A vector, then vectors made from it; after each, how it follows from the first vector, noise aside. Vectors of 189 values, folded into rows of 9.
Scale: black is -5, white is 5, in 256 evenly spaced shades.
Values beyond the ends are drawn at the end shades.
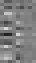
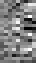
reversed, scaled up.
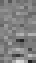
wrapped around, negated, partly zeroed.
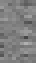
wrapped around, negated, shrunk.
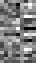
reversed, scaled up.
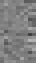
wrapped around, negated, shrunk.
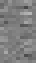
wrapped around, negated, shrunk.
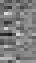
copied.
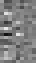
copied.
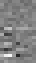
wrapped around, negated, partly zeroed.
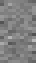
wrapped around, negated, shrunk.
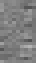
wrapped around, negated, shrunk.
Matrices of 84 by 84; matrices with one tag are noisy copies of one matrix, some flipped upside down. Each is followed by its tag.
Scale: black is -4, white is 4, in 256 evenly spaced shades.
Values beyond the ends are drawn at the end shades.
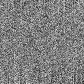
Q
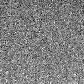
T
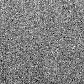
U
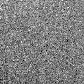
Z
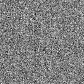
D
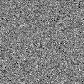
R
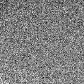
Z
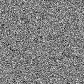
R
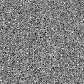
D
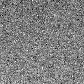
U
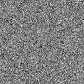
R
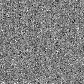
D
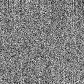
Q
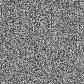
D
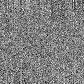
Q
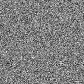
R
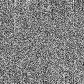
Q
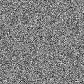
R
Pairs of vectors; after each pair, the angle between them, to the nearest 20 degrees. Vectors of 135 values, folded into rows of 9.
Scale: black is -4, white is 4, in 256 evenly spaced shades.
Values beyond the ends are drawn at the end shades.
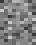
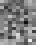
120 degrees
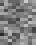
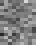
20 degrees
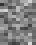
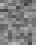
160 degrees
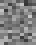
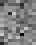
100 degrees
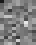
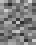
100 degrees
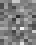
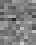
40 degrees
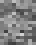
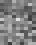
60 degrees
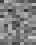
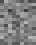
20 degrees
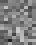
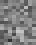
20 degrees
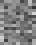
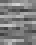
80 degrees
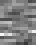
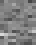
40 degrees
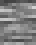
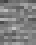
40 degrees
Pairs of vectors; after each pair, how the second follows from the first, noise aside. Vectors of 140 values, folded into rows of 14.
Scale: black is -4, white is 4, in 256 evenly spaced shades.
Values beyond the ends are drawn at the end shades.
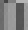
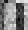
scaled up.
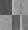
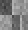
copied.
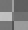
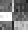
scaled up.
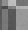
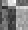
scaled up.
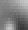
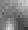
copied.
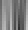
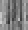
wrapped around, negated.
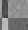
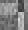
wrapped around, negated.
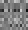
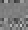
negated, partly zeroed.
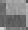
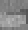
negated, partly zeroed.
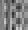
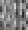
wrapped around.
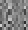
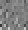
negated, partly zeroed.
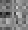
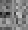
copied.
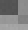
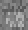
wrapped around, negated, partly zeroed.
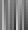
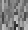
sign-scrambled.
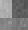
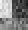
scaled up.
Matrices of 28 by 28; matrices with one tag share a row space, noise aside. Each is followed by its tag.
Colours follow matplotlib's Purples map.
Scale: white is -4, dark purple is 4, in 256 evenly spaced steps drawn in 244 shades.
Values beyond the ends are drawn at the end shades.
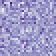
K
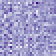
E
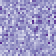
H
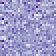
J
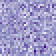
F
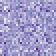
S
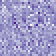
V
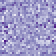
J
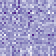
V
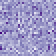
H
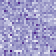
E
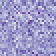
V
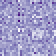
H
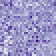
E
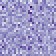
V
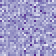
F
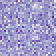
H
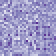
E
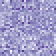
K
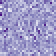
S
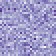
F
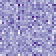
H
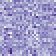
E
